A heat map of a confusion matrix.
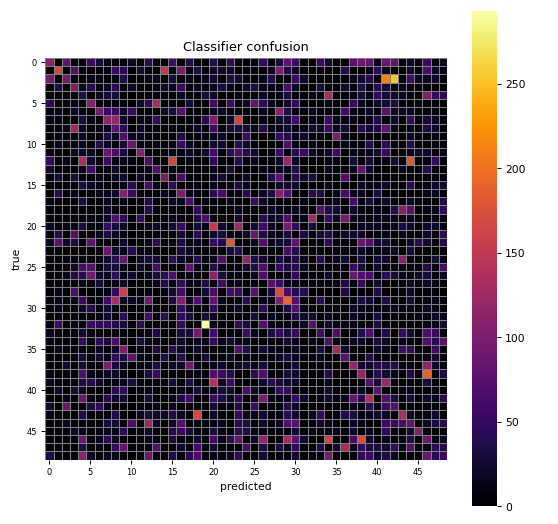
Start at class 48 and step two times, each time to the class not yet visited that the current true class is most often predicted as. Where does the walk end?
34
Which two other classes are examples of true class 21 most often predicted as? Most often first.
25, 3
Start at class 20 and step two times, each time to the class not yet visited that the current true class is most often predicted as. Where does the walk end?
7
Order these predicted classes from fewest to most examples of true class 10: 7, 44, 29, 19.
19, 7, 44, 29
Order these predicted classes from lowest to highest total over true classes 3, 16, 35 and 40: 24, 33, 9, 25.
25, 33, 24, 9
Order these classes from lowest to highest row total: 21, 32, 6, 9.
9, 21, 6, 32
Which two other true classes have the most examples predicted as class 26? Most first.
46, 41
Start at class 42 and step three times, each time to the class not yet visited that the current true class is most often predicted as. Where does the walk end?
39
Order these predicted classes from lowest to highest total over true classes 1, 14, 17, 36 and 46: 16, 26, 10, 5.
5, 10, 26, 16
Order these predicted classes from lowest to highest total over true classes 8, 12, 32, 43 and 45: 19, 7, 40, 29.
40, 7, 29, 19
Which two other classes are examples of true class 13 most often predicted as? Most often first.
38, 5
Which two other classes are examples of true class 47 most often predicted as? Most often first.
36, 9
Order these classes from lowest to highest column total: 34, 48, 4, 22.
48, 22, 34, 4
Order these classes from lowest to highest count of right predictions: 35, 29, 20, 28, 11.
11, 35, 20, 28, 29
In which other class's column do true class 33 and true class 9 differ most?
18
